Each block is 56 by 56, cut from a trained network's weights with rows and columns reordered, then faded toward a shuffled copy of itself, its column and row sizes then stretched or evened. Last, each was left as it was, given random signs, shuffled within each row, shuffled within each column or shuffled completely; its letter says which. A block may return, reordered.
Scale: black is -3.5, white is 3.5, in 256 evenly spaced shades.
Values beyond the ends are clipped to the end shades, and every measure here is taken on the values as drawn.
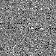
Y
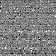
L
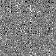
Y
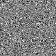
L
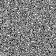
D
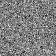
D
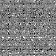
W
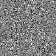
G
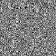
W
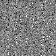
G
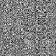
W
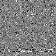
Y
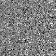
Y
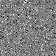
D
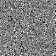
G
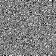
L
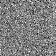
D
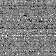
L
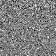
L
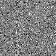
G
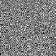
W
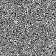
D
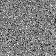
D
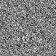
L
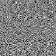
W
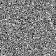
L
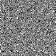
Y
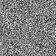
Y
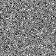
L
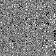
Y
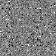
Y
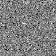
L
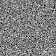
D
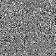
Y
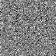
Y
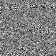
L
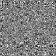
W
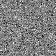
D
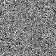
G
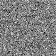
D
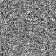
W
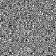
W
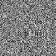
W
